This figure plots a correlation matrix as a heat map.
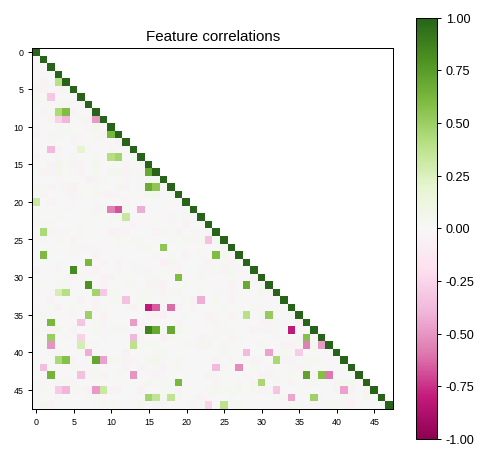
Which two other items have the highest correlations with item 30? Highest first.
19, 44
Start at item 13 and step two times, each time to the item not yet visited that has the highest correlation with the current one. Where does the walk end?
6
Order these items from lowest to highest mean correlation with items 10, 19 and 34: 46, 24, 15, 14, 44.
15, 46, 24, 14, 44
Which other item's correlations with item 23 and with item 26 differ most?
17
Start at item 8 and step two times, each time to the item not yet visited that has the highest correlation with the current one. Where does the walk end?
4
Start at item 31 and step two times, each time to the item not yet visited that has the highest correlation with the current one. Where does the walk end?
28
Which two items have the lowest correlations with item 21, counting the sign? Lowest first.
11, 10
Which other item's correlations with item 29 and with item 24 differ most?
5
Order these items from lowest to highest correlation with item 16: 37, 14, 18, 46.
14, 46, 18, 37
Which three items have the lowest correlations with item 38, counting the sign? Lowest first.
39, 13, 6
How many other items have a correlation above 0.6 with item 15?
3
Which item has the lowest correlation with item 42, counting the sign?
27
